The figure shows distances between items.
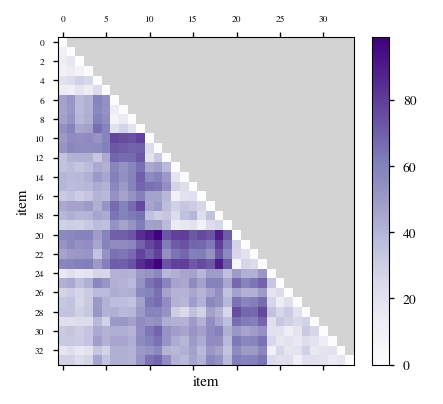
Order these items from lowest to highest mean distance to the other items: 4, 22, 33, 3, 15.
3, 33, 4, 15, 22
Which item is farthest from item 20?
11
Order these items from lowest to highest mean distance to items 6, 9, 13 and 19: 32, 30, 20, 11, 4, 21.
32, 30, 4, 11, 21, 20
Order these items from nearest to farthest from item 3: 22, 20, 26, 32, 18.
32, 26, 18, 22, 20
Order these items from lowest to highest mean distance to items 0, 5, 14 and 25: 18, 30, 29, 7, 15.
29, 30, 15, 18, 7
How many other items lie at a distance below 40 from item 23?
3
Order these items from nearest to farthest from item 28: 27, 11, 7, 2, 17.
27, 2, 7, 17, 11
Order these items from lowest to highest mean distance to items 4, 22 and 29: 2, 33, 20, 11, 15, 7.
2, 33, 20, 15, 7, 11
